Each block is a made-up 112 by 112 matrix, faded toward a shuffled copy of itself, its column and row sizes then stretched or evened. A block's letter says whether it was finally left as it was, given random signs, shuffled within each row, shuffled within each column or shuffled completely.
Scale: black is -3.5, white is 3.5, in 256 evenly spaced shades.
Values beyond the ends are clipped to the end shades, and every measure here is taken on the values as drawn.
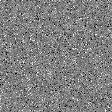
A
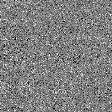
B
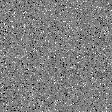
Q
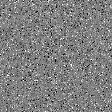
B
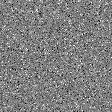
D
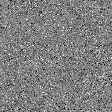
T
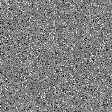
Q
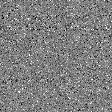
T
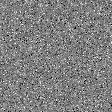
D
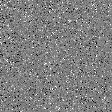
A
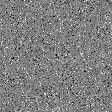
D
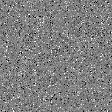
B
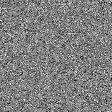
T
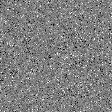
Q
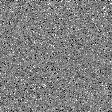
T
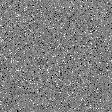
Q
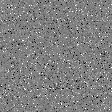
T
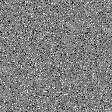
T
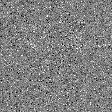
A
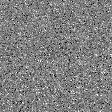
T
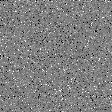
T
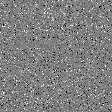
B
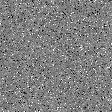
D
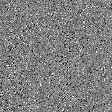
Q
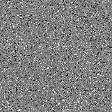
A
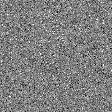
Q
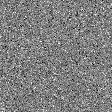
D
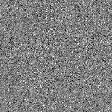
B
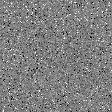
Q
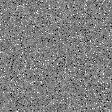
Q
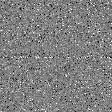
T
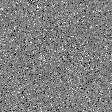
D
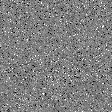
T
